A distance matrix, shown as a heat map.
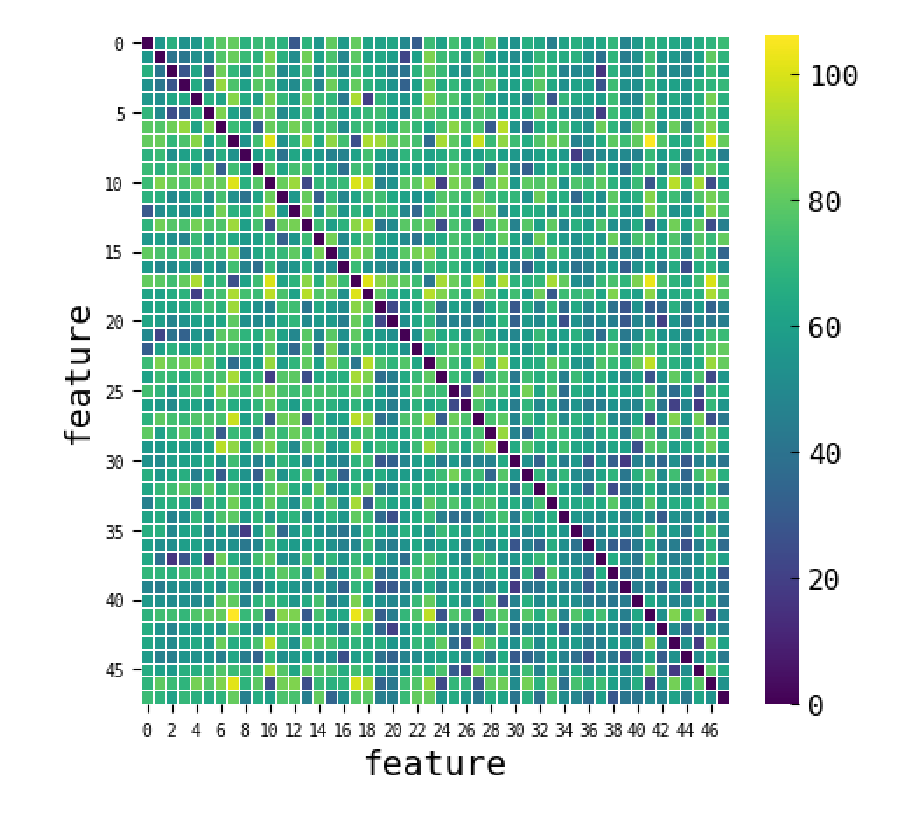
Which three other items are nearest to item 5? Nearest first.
37, 2, 3
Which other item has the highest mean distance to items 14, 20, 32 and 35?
18
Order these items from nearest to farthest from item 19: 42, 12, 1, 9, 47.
42, 47, 9, 1, 12
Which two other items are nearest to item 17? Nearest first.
7, 23
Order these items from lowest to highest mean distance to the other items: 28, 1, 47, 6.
47, 1, 28, 6
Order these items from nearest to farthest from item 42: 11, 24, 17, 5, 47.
47, 24, 5, 11, 17
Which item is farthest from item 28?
29
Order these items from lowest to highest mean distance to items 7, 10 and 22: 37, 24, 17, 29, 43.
24, 17, 37, 43, 29
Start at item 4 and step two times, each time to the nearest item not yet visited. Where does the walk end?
33
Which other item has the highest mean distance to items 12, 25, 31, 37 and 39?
10
